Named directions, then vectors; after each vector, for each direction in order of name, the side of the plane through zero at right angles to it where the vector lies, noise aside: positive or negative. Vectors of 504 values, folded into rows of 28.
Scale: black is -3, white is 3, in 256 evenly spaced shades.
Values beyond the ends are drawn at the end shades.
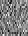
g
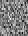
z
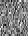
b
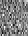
positive, positive, negative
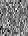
negative, positive, negative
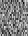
positive, positive, negative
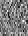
negative, negative, negative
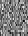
negative, positive, positive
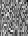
negative, positive, positive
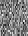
positive, negative, negative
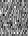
negative, negative, positive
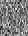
negative, positive, negative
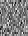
negative, positive, negative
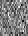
positive, positive, positive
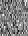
positive, positive, negative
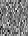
negative, positive, negative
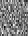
negative, negative, positive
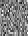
positive, negative, negative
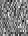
positive, positive, positive
